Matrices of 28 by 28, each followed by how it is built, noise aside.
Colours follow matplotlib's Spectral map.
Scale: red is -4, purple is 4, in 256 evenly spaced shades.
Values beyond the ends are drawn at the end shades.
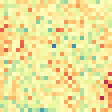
smooth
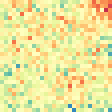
smooth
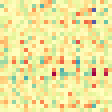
low rank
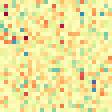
uneven columns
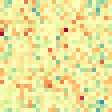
blocks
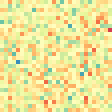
noise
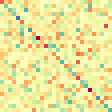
diagonal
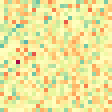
noise
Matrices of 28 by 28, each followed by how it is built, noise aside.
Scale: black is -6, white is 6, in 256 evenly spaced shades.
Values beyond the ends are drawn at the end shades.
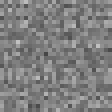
blocks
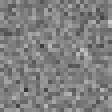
noise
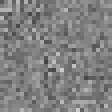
block diagonal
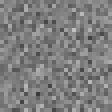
repeating rows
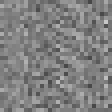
repeating rows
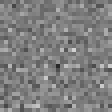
uneven rows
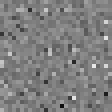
sparse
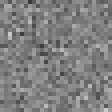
block diagonal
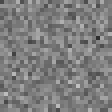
noise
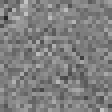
block diagonal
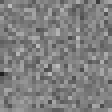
noise
